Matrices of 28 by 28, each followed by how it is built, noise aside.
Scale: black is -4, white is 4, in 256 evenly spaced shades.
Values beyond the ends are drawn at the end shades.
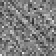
Toeplitz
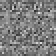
repeating columns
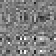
low rank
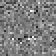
uneven rows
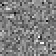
banded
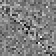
banded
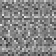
repeating columns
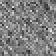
Toeplitz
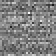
blocks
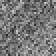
Hankel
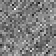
Hankel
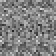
repeating columns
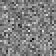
noise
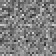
repeating columns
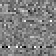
uneven rows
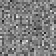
blocks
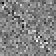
banded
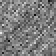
Hankel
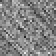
Toeplitz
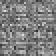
blocks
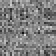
blocks
